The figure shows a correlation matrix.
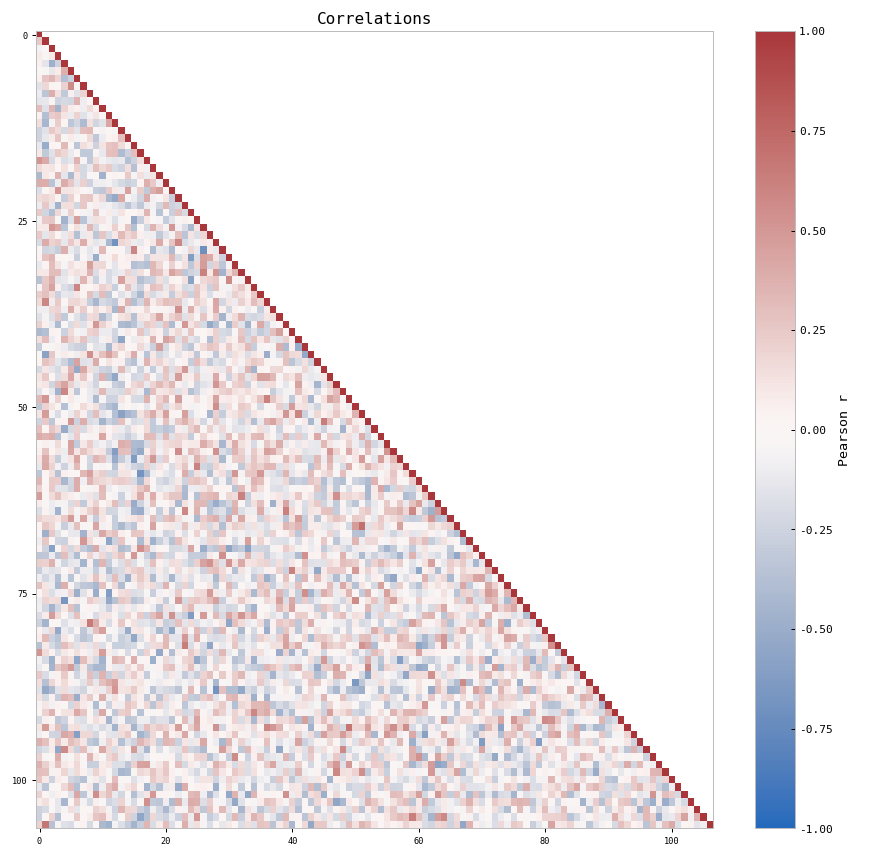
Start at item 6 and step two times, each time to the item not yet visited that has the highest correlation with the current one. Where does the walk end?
91
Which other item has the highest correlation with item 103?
17
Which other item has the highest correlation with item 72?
40
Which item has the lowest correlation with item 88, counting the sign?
28
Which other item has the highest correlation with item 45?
52
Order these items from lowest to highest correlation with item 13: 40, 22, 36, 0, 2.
0, 40, 36, 2, 22
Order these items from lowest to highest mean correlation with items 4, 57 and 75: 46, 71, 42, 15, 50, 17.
15, 50, 17, 42, 71, 46
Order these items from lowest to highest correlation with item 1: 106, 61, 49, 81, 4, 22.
4, 61, 22, 81, 49, 106
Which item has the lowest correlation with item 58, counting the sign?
86
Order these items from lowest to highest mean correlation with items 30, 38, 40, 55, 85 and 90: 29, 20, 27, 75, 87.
29, 87, 20, 27, 75
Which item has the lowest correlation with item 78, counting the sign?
24
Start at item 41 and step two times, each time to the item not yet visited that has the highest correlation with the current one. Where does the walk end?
66
